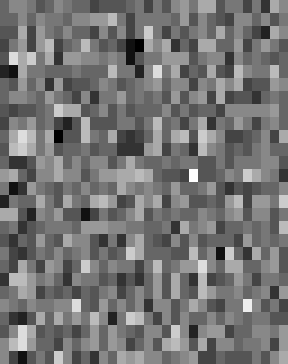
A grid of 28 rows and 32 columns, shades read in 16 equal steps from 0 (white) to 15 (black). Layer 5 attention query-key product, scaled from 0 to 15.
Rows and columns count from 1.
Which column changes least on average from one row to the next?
6
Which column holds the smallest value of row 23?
23
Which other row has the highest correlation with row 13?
25
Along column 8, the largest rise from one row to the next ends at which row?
10
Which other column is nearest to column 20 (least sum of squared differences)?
4
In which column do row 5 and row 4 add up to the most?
15
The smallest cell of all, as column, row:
22, 14
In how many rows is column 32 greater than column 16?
8
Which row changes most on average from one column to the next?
11
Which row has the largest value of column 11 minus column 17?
3
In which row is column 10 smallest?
21
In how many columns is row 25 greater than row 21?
15
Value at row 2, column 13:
4
